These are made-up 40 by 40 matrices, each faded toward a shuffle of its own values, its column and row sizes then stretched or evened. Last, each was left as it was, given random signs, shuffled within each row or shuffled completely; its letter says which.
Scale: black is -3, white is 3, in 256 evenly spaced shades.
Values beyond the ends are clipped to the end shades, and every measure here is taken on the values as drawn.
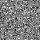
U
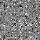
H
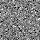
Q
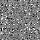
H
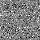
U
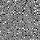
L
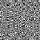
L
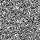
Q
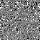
H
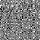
L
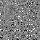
L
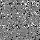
H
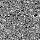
U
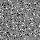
Q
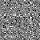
L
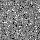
Q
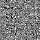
H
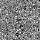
H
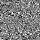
U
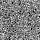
Q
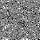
H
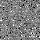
U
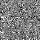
U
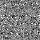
U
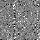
H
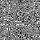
H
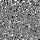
U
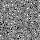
Q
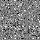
H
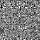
H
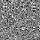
L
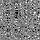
L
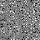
L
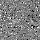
U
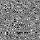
L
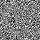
U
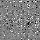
H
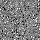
Q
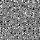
H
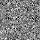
H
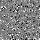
H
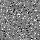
Q
